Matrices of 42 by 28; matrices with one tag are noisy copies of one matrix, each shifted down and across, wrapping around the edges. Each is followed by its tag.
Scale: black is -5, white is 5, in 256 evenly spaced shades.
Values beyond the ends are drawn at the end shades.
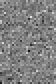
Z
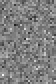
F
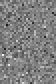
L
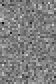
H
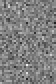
H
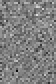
L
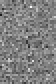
Z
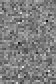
Z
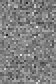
Z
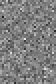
L
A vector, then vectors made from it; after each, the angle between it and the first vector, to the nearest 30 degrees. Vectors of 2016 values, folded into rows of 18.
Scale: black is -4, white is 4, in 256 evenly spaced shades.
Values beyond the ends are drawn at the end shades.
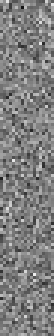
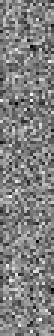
90 degrees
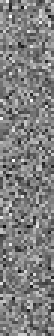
30 degrees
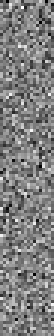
150 degrees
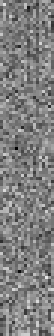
60 degrees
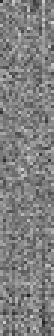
90 degrees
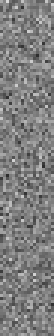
30 degrees
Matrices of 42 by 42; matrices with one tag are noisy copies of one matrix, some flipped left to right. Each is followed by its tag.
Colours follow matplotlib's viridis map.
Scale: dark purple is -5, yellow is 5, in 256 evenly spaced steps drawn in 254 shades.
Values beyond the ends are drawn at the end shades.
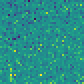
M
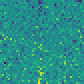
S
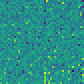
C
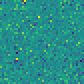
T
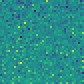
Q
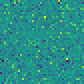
T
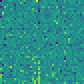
C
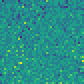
Q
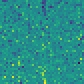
S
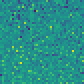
Q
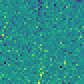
S
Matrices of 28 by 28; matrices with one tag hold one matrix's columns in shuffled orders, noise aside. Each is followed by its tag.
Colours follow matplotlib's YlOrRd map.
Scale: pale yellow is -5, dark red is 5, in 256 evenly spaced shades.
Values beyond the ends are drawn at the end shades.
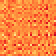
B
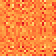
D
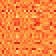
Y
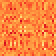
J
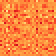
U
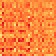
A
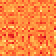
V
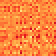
V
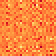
D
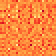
U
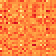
U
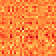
V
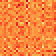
D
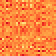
D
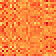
D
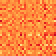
B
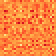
U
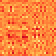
V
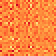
D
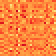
U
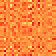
D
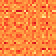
Y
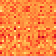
V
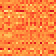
Y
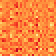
A
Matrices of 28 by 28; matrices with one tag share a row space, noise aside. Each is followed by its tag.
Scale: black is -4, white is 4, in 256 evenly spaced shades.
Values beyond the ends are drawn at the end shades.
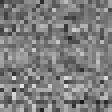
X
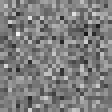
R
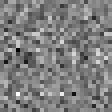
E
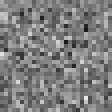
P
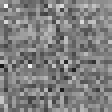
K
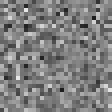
E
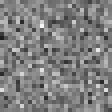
P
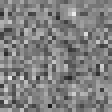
X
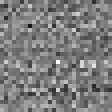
K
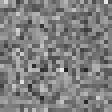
P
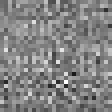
K
